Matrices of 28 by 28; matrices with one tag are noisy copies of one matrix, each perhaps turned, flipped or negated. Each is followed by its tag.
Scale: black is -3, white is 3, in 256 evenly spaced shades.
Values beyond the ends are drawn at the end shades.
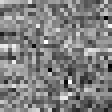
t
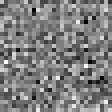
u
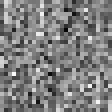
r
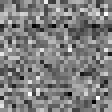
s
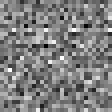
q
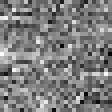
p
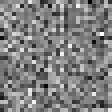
u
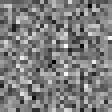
q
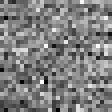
t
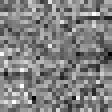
p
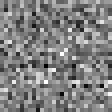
q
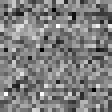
s
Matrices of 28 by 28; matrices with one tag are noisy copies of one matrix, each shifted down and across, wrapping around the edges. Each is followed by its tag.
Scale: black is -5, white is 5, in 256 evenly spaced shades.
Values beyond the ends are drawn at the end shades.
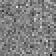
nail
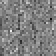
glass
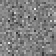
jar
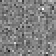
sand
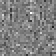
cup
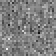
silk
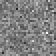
jar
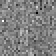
nail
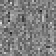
glass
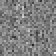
nail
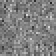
silk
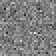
jar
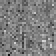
cup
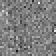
nail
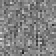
cup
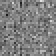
cup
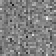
sand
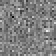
sand
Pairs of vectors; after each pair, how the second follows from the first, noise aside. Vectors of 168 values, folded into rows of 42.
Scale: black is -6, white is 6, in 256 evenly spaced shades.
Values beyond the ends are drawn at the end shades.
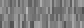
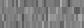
wrapped around, negated, partly zeroed.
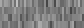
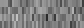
wrapped around.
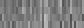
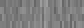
shrunk.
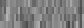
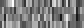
wrapped around, negated, scaled up.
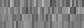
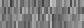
negated.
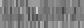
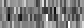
reversed, scaled up.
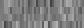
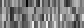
reversed, negated, scaled up.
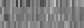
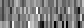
reversed, scaled up.
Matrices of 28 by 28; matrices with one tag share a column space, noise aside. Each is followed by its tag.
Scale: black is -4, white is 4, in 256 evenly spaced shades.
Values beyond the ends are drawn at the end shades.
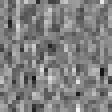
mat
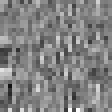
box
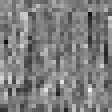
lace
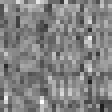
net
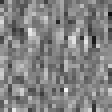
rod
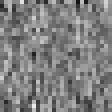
net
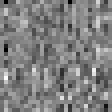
mat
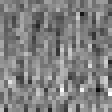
lace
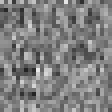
mat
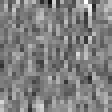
net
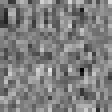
mat
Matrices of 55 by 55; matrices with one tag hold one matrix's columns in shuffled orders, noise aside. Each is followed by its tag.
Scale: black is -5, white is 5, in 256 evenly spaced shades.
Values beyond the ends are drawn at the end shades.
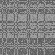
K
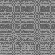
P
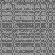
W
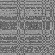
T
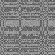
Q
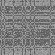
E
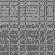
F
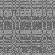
T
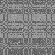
K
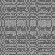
Q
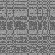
T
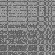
F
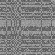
Q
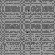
P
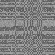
Q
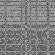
F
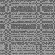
P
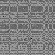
P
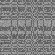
Q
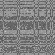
T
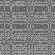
P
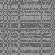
W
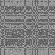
E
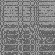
F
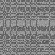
Q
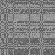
K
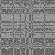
K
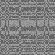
Q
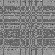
E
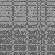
F
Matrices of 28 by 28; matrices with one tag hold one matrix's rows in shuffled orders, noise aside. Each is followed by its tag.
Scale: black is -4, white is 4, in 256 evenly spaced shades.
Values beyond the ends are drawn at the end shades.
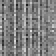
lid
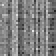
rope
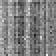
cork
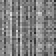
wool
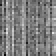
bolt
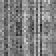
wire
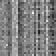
rope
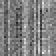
wire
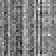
wire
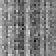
cork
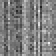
wire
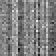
rope
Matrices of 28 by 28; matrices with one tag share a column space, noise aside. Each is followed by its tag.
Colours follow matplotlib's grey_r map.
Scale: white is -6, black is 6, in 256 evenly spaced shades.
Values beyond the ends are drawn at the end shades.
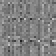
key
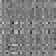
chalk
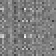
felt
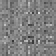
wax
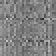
key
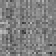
chalk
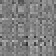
key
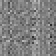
wax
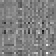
chalk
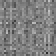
chalk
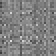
wax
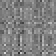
chalk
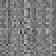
chalk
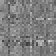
key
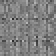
key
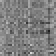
chalk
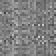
wax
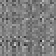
key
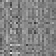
chalk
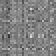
felt
